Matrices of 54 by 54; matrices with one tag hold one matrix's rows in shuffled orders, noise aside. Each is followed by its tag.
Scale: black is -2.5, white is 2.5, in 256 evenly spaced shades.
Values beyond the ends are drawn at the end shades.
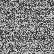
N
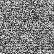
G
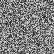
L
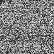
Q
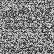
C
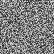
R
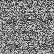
C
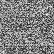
C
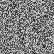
L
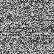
G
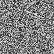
L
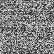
C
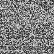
Q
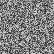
L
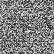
C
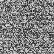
G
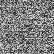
C
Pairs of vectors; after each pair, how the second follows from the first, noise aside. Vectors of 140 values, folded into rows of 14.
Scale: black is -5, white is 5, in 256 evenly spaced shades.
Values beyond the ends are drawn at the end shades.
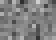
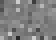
reversed, negated, partly zeroed.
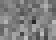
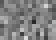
copied.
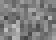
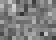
wrapped around.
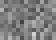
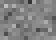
wrapped around, negated, partly zeroed.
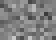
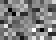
wrapped around, scaled up.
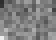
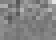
reversed, partly zeroed.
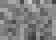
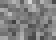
copied.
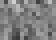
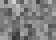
copied.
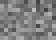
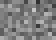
copied.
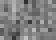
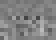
reversed, partly zeroed.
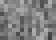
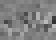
wrapped around, partly zeroed.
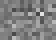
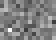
shuffled.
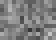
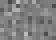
reversed, negated, partly zeroed.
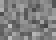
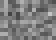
shuffled.
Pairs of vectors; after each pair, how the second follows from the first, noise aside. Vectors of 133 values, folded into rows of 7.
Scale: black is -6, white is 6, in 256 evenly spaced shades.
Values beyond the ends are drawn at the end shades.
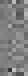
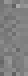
reversed, negated, shrunk.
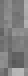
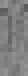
wrapped around, negated, shrunk.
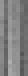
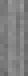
wrapped around, negated, shrunk.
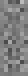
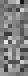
negated, scaled up.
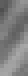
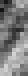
scaled up.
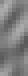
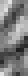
scaled up.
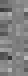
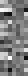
negated, scaled up.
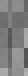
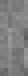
negated, shrunk.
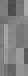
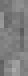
reversed, negated, shrunk.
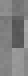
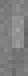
negated, shrunk.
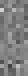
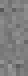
negated, shrunk.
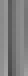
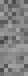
shuffled.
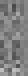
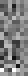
scaled up.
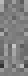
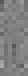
negated, shrunk.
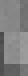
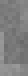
negated, shrunk.
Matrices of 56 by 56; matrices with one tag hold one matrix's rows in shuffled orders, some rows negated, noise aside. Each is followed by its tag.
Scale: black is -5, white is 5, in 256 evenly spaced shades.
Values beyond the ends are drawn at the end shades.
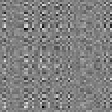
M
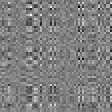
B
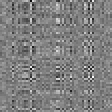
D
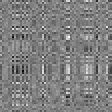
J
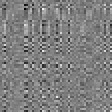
M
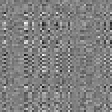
M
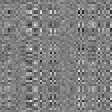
B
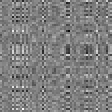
J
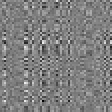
M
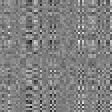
B
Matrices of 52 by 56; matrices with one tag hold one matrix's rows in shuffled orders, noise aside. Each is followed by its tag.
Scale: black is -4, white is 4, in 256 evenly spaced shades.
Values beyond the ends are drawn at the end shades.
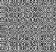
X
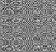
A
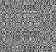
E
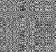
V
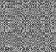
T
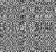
V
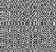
X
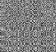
X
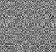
T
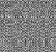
T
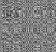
A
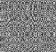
X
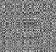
E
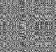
V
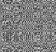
A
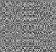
E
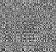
E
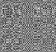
A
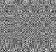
T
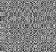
X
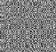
X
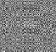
E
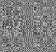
A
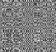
A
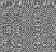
A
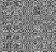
A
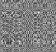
A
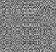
E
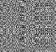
V
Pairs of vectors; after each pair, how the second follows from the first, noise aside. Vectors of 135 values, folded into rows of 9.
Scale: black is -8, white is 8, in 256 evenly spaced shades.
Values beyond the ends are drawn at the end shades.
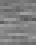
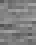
reversed.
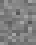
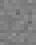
shrunk.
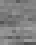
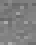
wrapped around, negated, partly zeroed.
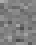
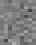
shuffled.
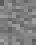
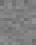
shrunk.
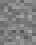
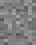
shuffled.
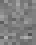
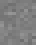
wrapped around, shrunk.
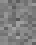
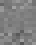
wrapped around, negated, partly zeroed.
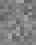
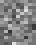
reversed, scaled up.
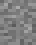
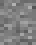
shuffled.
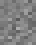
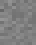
wrapped around, shrunk.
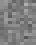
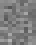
reversed.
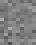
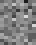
reversed, scaled up.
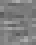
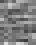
reversed, scaled up.
